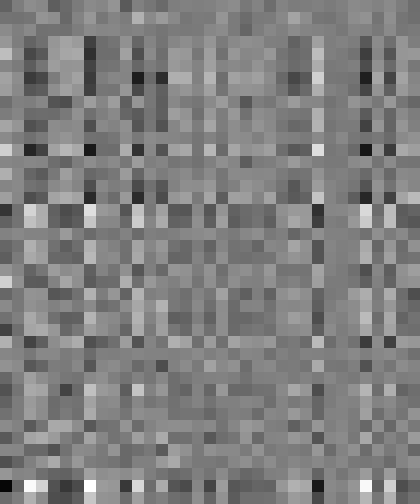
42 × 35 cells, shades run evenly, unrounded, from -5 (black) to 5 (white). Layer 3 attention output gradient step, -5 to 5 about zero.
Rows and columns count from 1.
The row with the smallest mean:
7
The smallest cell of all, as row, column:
41, 1
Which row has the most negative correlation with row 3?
36
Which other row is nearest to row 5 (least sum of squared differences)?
29
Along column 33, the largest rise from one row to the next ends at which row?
18
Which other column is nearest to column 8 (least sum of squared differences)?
31
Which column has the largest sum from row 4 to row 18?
27
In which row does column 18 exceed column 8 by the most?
13
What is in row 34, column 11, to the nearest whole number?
-1
